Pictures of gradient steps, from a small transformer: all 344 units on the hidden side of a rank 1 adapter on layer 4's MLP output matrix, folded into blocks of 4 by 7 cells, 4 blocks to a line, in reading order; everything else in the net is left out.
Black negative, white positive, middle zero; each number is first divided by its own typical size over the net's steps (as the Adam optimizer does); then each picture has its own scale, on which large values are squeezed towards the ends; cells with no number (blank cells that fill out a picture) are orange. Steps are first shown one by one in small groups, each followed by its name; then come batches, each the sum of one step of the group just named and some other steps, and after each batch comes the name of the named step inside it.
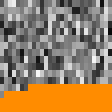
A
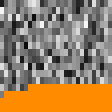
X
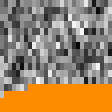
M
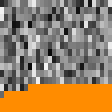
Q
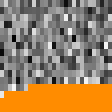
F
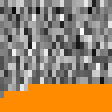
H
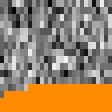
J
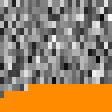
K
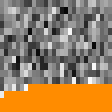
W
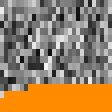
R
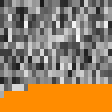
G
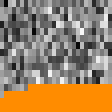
M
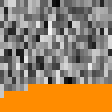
A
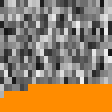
A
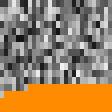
W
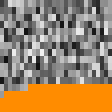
H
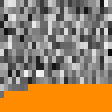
A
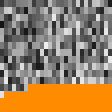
W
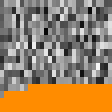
H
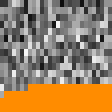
G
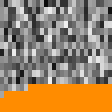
F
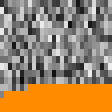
X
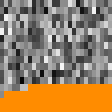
G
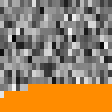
F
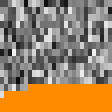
F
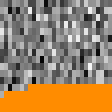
G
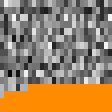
F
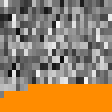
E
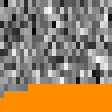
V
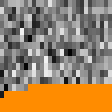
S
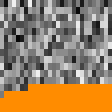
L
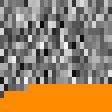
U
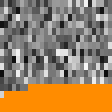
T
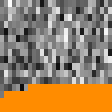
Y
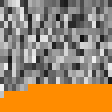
U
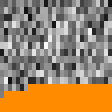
E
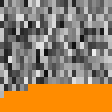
U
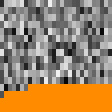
S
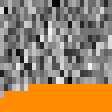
S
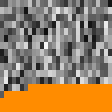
S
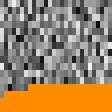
L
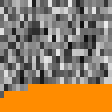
S
